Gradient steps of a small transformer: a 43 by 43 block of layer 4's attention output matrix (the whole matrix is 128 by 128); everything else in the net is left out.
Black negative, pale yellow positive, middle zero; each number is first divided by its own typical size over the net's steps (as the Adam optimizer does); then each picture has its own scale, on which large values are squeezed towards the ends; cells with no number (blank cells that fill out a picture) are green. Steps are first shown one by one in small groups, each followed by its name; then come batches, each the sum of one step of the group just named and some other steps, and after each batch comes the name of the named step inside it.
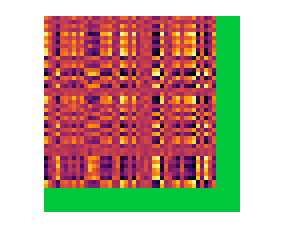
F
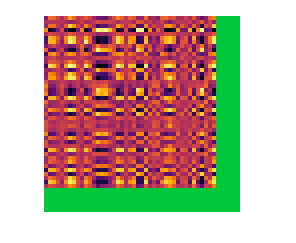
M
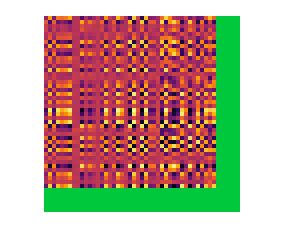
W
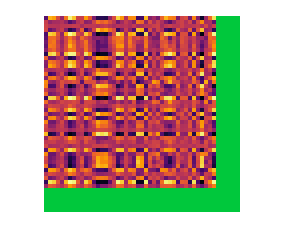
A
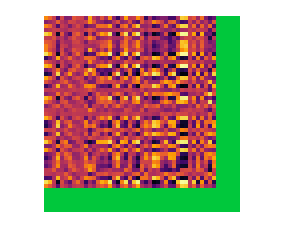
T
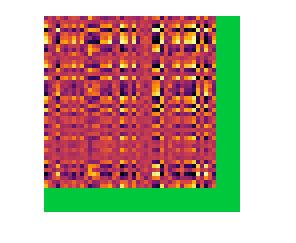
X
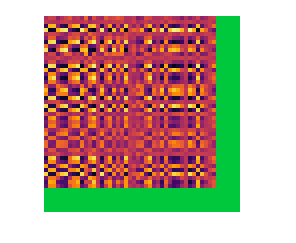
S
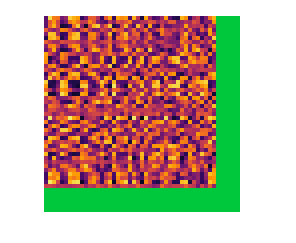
T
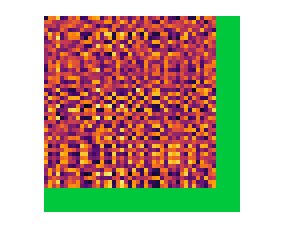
M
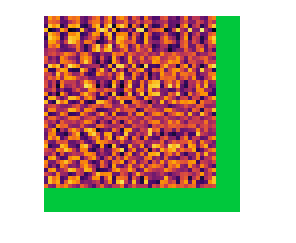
M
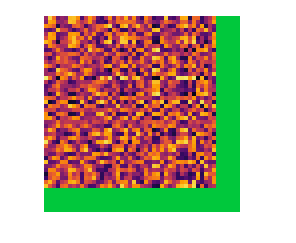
X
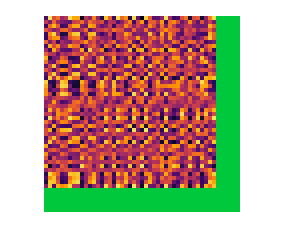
W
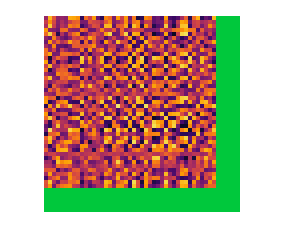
T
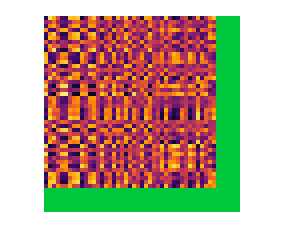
W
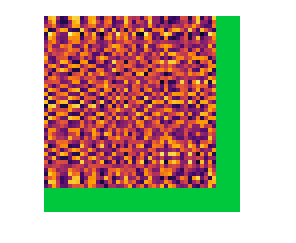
A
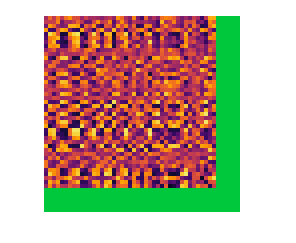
W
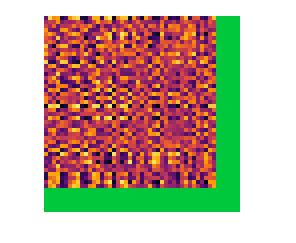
F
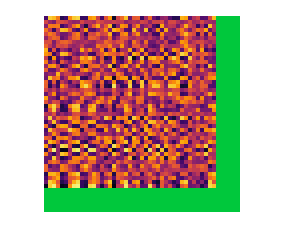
T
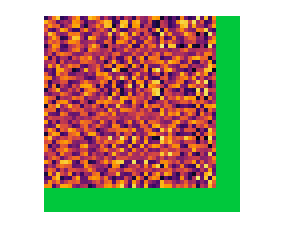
X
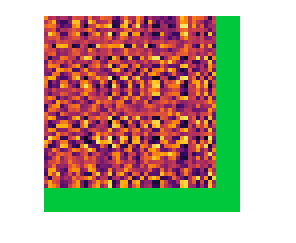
T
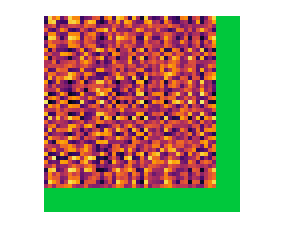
M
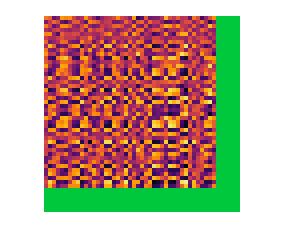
T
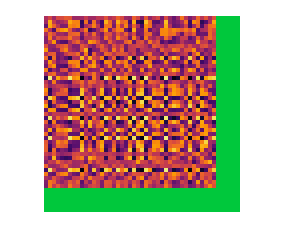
S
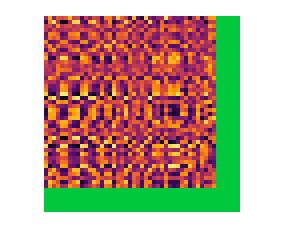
W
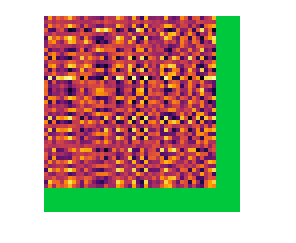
M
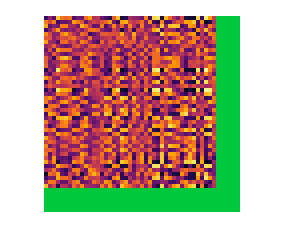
X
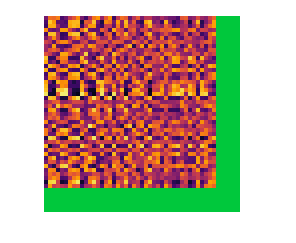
S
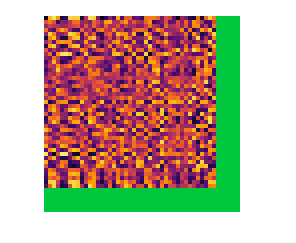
A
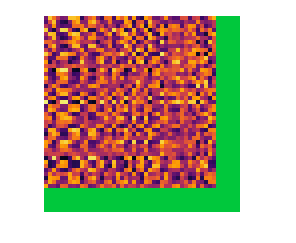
F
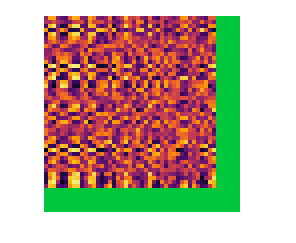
M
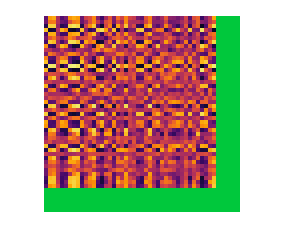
M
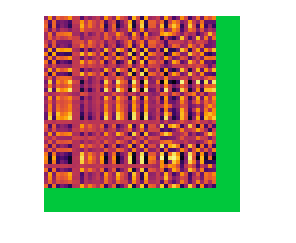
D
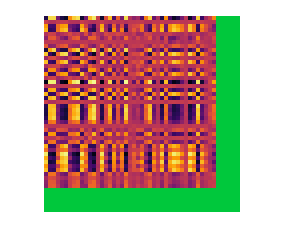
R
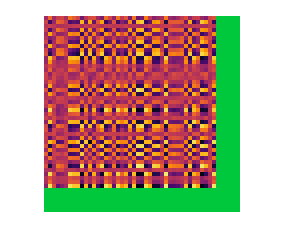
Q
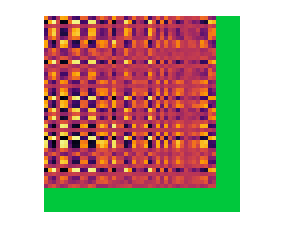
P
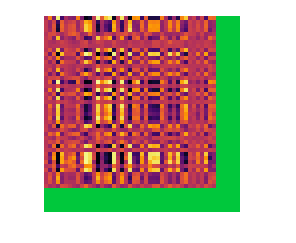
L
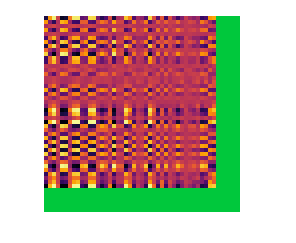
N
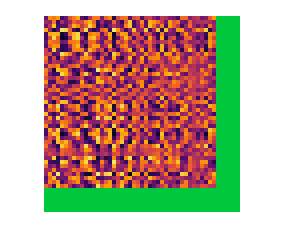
L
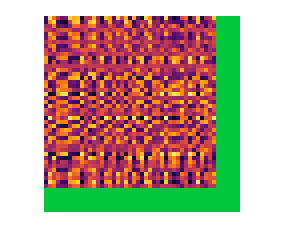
D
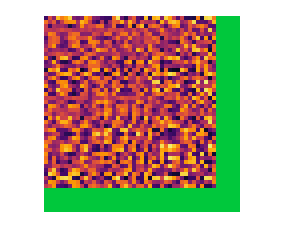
D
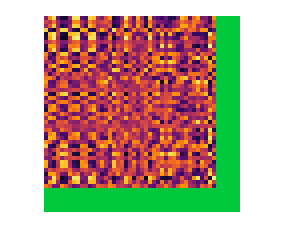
R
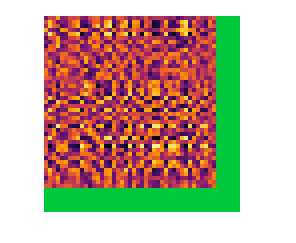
Q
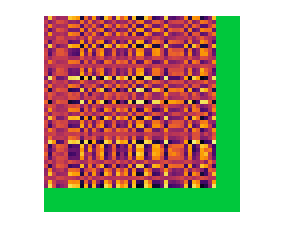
Q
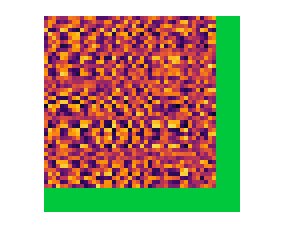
R
